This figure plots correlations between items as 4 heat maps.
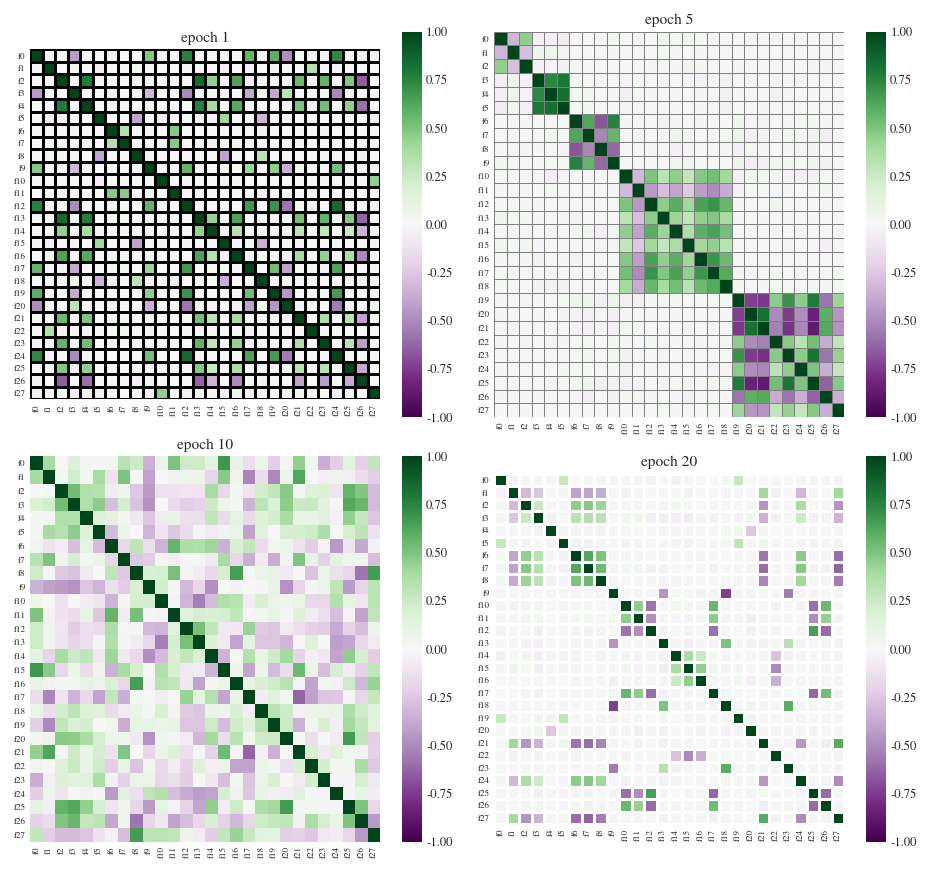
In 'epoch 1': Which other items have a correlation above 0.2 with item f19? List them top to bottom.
f0, f9, f12, f17, f24
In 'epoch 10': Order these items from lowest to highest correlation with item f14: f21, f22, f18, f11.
f21, f22, f18, f11
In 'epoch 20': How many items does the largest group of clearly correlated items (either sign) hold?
9
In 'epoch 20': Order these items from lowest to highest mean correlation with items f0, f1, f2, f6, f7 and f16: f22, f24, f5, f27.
f27, f22, f5, f24
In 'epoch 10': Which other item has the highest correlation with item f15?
f0
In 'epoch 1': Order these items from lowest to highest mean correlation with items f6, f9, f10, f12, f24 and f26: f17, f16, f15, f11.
f16, f15, f11, f17
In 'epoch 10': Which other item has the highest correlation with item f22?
f26
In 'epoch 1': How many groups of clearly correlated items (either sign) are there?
6
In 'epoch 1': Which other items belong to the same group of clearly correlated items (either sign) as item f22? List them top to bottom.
f1
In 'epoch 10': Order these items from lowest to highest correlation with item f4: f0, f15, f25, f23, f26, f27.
f27, f15, f0, f23, f26, f25
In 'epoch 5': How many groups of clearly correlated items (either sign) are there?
5
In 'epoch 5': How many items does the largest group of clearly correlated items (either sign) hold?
9
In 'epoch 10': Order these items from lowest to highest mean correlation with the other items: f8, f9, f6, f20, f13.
f9, f13, f6, f8, f20
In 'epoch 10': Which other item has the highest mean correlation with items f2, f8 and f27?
f16
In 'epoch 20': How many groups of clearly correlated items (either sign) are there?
6
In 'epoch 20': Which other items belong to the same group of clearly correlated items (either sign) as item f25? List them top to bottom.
f10, f11, f12, f17, f26
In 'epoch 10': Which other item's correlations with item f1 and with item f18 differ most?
f19
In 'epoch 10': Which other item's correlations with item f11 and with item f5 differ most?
f6
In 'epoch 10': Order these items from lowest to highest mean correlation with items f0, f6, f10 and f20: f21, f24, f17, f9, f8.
f9, f24, f17, f21, f8
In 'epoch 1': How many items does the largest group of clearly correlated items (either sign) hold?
9
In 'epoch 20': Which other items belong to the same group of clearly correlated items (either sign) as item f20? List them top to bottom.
f4
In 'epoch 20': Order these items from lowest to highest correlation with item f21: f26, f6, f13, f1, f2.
f6, f2, f26, f13, f1
